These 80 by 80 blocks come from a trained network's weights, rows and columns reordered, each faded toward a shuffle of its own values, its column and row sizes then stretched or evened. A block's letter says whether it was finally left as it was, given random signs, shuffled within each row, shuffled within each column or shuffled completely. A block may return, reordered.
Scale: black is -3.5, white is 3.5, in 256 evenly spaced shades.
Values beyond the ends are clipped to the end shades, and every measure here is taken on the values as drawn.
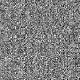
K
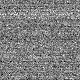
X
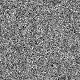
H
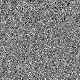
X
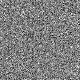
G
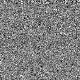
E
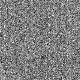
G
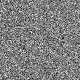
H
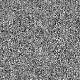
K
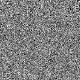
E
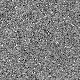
H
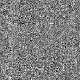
K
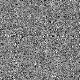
E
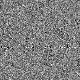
E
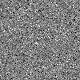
H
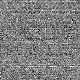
K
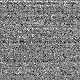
X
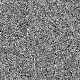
G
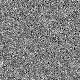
H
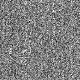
G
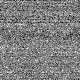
X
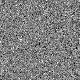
G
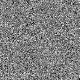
E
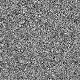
X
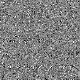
E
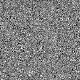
E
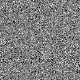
E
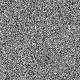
H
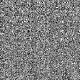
K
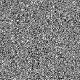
K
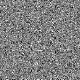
E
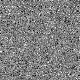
X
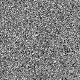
X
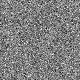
H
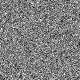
H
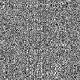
K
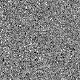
G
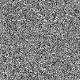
E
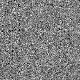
G
